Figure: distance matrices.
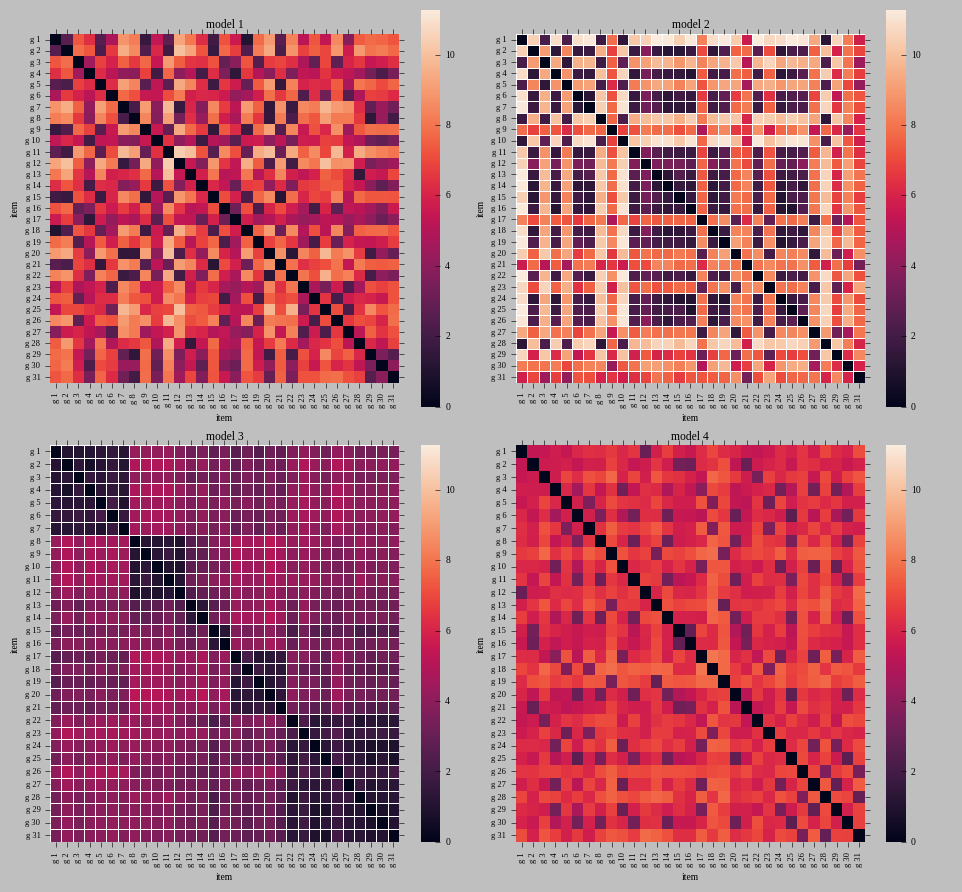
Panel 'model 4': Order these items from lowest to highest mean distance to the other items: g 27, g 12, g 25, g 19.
g 25, g 27, g 12, g 19
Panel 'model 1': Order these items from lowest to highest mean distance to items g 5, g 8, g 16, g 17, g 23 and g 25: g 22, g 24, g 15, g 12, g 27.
g 27, g 24, g 15, g 22, g 12
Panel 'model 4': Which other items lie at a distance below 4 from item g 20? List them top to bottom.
g 6, g 8, g 11, g 14, g 25, g 30
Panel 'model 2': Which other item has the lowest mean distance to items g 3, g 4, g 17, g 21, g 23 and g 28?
g 5
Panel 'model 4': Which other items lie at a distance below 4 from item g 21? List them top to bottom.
g 2, g 15, g 16
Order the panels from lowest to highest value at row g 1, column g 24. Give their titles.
model 3, model 4, model 1, model 2
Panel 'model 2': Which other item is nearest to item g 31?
g 21
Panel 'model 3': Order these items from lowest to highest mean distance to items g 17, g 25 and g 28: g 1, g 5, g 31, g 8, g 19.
g 31, g 19, g 1, g 5, g 8
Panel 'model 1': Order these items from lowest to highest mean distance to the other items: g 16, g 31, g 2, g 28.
g 16, g 31, g 28, g 2
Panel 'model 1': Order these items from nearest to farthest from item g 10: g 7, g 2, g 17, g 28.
g 17, g 7, g 28, g 2
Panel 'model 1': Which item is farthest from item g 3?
g 11
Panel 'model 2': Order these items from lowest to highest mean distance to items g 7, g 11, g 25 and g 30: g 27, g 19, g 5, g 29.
g 19, g 29, g 27, g 5
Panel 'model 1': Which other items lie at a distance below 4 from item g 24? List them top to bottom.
g 3, g 16, g 19, g 26
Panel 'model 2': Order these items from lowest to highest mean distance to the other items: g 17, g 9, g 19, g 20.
g 19, g 17, g 9, g 20
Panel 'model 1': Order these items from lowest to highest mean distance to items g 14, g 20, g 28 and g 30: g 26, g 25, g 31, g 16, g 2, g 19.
g 31, g 16, g 19, g 26, g 25, g 2
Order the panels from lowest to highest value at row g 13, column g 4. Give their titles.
model 2, model 3, model 1, model 4
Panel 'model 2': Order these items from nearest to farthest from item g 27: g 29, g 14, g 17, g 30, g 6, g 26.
g 17, g 29, g 30, g 6, g 14, g 26
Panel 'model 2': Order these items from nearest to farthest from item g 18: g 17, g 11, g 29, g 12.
g 11, g 12, g 29, g 17
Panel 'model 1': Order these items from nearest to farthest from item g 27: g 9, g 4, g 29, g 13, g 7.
g 9, g 4, g 13, g 29, g 7
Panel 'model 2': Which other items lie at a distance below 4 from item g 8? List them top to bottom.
g 1, g 3, g 5, g 10, g 28
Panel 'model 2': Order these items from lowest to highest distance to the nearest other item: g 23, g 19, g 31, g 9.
g 19, g 23, g 31, g 9
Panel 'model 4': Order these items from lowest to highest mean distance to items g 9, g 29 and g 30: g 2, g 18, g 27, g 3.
g 27, g 2, g 3, g 18
